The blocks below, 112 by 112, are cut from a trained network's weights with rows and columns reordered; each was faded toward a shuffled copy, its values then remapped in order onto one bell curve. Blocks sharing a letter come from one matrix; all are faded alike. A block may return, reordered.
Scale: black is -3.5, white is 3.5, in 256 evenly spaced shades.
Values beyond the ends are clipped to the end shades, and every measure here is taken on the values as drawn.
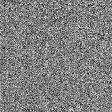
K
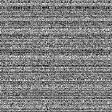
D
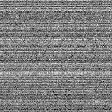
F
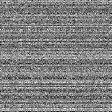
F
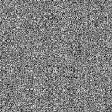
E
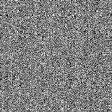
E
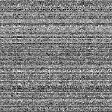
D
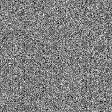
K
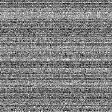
D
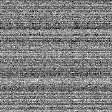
D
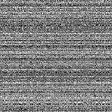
F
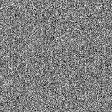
K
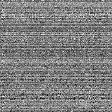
D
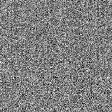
K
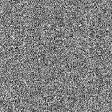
K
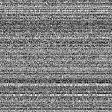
F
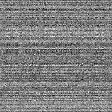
F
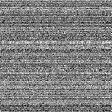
F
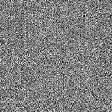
K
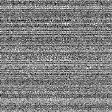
D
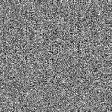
K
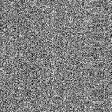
K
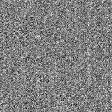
K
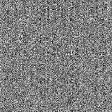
E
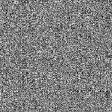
E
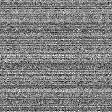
F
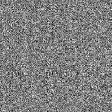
E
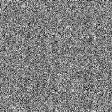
E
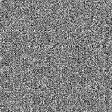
K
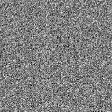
K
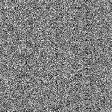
K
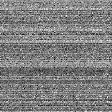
D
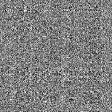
E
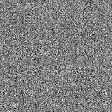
E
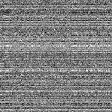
F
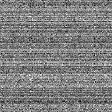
D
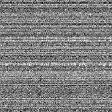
F
